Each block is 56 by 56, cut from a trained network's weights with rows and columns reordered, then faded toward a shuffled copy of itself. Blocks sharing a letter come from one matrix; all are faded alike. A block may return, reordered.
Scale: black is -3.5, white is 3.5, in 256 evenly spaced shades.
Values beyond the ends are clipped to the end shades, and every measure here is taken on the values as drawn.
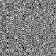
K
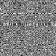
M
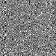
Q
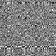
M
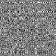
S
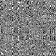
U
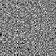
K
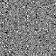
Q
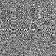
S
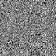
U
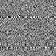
M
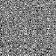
U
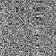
K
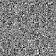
U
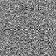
S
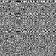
M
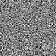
U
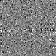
Q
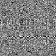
S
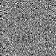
U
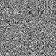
U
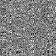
U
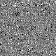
Q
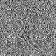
S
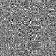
Q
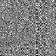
U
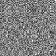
K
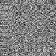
K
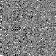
Q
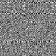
M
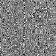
Q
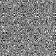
U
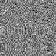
K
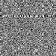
S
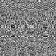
M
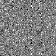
Q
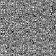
U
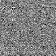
K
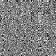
U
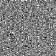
Q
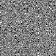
Q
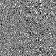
Q
